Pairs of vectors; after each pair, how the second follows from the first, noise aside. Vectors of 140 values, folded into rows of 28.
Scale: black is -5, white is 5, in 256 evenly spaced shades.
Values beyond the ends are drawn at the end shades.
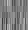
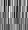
wrapped around, scaled up.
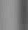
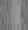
wrapped around, negated, shrunk.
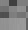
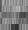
reversed.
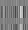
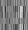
copied.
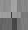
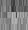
reversed.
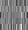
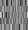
reversed, negated.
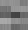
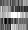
negated, scaled up.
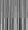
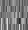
sign-scrambled.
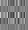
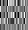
negated, scaled up.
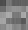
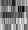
wrapped around, scaled up.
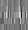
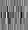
reversed, negated.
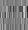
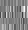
sign-scrambled.
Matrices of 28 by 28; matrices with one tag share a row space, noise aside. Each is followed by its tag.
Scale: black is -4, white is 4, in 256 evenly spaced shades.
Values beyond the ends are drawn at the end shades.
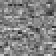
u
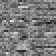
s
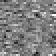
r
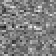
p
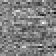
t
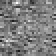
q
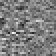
p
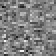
p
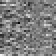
q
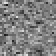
p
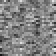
r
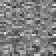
r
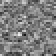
u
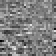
q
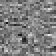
u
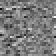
q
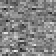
s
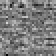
s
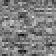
s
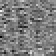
p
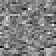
u
